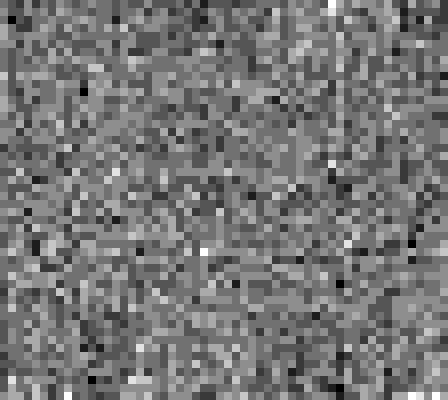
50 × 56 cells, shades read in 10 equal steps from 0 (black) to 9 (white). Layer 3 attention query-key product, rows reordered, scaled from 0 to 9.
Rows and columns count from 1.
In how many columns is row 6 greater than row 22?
17
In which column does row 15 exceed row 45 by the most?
43
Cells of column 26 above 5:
5
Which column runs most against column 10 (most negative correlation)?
9
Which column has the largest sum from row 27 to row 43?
2
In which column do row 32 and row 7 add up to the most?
26
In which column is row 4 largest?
16
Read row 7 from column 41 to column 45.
6 4 5 5 2
